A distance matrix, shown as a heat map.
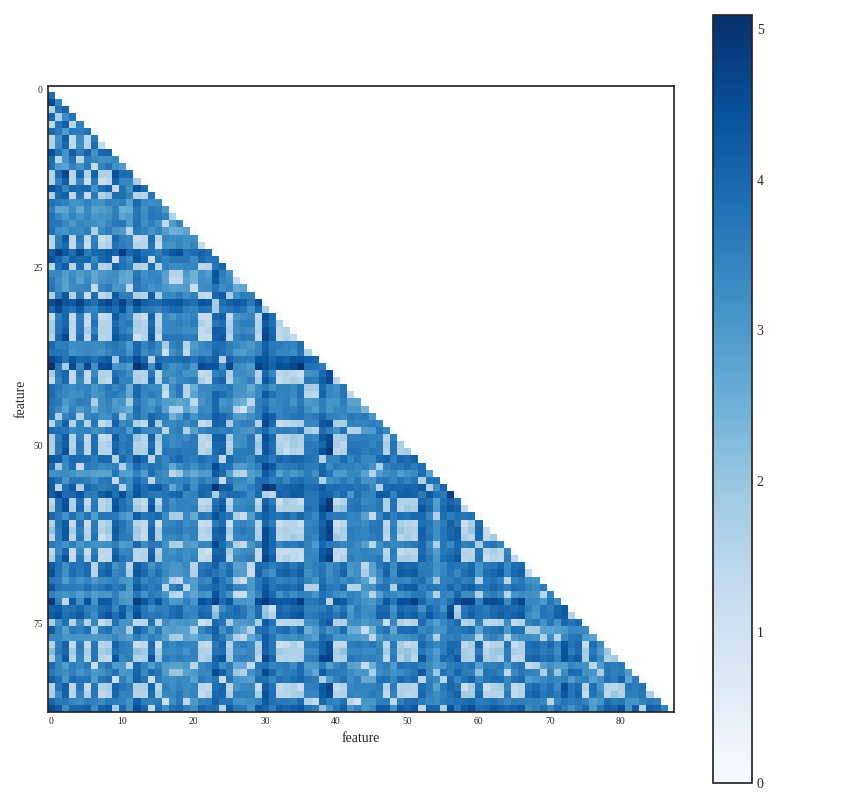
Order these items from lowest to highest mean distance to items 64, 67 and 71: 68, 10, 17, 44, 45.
45, 17, 44, 68, 10
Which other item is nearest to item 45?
27
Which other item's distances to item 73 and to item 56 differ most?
31
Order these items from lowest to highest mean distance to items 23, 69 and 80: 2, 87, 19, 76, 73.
73, 19, 76, 2, 87
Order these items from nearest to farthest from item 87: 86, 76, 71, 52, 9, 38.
52, 9, 38, 76, 86, 71
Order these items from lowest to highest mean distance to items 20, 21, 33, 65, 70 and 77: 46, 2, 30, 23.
46, 2, 23, 30
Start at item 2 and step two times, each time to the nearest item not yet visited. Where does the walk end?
39
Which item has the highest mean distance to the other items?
30
